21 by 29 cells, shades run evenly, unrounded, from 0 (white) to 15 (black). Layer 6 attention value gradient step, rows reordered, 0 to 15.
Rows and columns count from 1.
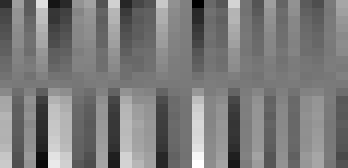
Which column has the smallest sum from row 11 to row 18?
17
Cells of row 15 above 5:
24
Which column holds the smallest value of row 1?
4
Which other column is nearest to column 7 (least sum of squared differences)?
15
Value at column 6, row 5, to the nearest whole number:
10
